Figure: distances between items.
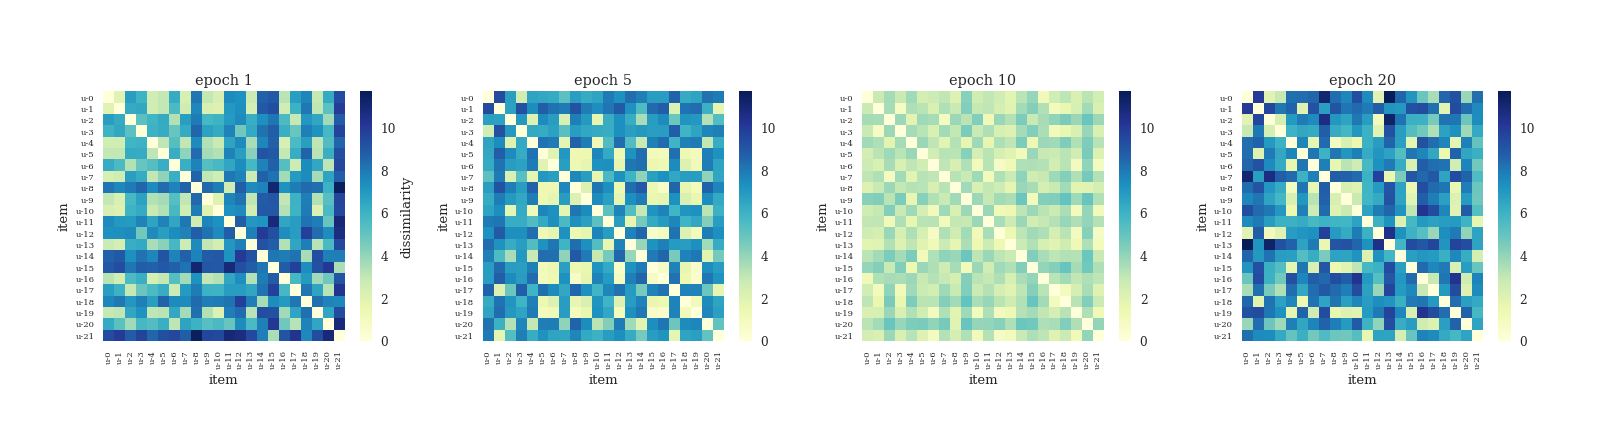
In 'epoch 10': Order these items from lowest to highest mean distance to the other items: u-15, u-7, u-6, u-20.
u-6, u-7, u-15, u-20
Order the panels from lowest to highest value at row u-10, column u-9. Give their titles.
epoch 1, epoch 20, epoch 10, epoch 5
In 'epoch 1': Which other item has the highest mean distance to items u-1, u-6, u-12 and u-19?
u-21
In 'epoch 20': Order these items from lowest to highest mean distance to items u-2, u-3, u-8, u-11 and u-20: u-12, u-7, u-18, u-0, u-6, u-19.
u-12, u-0, u-6, u-19, u-18, u-7
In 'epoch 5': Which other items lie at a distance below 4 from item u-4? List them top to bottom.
u-2, u-7, u-10, u-14, u-20
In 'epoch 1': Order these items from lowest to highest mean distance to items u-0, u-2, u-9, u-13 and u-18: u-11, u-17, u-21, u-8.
u-17, u-11, u-8, u-21
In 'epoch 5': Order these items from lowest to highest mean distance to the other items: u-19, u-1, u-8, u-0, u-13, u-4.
u-19, u-8, u-4, u-13, u-0, u-1
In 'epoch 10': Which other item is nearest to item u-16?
u-0
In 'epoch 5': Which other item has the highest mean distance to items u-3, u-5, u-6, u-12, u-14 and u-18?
u-1
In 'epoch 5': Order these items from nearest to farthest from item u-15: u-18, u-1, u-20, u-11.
u-18, u-11, u-20, u-1
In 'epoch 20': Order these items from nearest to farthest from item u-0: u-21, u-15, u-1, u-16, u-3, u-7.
u-3, u-16, u-15, u-21, u-1, u-7
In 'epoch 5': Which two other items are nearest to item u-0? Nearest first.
u-3, u-7
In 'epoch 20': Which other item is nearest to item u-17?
u-20
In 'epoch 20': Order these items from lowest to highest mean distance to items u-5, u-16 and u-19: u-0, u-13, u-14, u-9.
u-9, u-14, u-0, u-13
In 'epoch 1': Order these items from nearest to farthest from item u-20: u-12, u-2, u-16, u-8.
u-2, u-16, u-8, u-12
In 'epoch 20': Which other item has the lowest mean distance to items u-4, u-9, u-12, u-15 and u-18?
u-8
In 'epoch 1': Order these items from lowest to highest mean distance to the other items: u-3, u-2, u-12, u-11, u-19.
u-19, u-2, u-3, u-11, u-12
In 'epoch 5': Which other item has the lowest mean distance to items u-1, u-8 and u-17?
u-21
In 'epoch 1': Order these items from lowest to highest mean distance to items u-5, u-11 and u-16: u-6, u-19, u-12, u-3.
u-19, u-6, u-3, u-12
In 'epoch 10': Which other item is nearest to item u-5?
u-14
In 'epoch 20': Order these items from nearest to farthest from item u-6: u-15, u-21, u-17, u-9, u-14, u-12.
u-15, u-9, u-21, u-14, u-12, u-17
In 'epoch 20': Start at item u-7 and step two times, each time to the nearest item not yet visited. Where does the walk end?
u-14
